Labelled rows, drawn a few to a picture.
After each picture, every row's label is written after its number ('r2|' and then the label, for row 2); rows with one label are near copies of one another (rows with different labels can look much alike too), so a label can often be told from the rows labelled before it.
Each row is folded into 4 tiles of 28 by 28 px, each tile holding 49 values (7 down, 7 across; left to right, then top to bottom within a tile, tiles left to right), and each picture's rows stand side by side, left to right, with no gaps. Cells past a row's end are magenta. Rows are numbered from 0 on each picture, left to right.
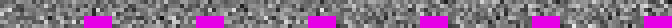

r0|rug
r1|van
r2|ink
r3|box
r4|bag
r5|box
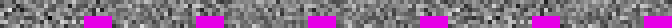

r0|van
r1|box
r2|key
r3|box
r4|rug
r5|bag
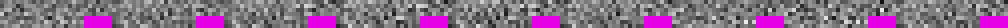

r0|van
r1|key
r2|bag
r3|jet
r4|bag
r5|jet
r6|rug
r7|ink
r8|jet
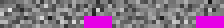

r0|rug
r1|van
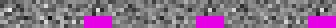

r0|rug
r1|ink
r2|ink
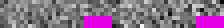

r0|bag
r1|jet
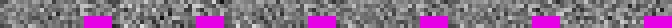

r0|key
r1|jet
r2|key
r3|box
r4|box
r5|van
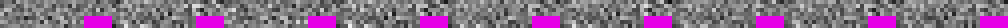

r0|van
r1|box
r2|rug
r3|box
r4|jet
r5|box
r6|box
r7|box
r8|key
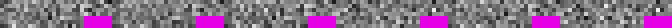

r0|box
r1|jet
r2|bag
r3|ink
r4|jet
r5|ink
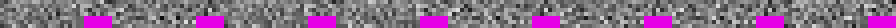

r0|box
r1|rug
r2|box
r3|key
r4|van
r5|rug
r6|rug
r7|jet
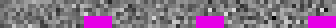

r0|bag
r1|ink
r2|van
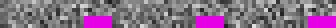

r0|bag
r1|key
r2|key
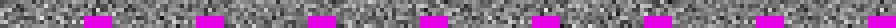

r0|rug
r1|van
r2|jet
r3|box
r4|ink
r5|jet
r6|rug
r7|ink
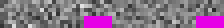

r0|key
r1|van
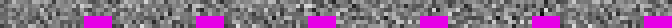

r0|key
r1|jet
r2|bag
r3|van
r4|rug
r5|key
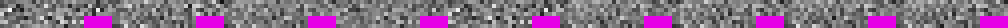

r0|rug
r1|box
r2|jet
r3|ink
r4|rug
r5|jet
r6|jet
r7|bag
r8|bag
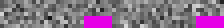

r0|van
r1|box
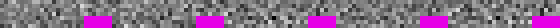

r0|key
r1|jet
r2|van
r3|van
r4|rug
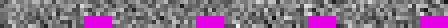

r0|bag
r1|van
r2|bag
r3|box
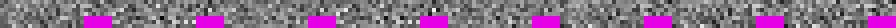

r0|bag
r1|rug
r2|ink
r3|rug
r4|van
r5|jet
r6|bag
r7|key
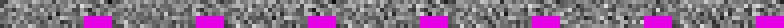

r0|jet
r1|box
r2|box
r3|box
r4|key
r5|rug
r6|bag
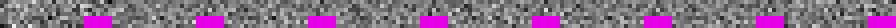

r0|jet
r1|rug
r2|van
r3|ink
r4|ink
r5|van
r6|van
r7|key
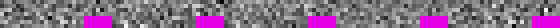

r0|van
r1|box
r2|box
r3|van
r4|ink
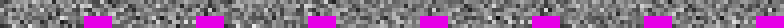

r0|jet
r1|rug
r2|box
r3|van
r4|rug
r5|jet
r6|van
